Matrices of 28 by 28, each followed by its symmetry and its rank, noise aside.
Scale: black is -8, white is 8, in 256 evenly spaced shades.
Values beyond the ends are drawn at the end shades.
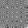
symmetric, rank two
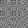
symmetric, rank two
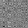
no symmetry, rank three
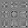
symmetric, rank two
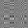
no symmetry, rank one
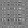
antisymmetric, rank two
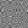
antisymmetric, rank two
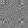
symmetric, rank one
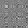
symmetric, rank two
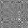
symmetric, rank two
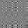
no symmetry, rank one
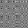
no symmetry, rank two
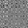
antisymmetric, rank two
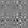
no symmetry, rank two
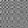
symmetric, rank one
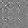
symmetric, rank two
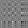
symmetric, rank one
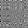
antisymmetric, rank two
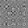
symmetric, rank three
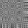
antisymmetric, rank two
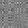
antisymmetric, rank two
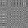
antisymmetric, rank two
